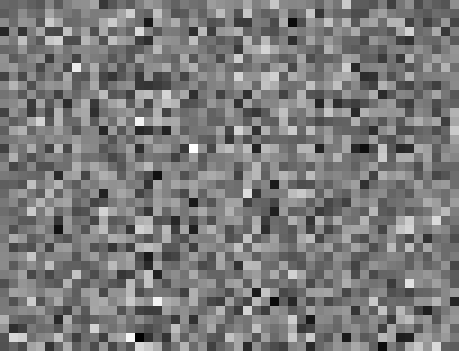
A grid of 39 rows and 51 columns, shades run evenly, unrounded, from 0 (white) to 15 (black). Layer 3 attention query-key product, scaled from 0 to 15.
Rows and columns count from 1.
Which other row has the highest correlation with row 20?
35
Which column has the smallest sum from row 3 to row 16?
37
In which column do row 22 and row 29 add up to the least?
28
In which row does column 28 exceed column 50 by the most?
3
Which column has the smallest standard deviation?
23
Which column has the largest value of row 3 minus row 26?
17
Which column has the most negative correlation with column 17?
13
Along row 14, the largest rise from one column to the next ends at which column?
6
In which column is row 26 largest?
7
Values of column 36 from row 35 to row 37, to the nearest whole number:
7 7 8
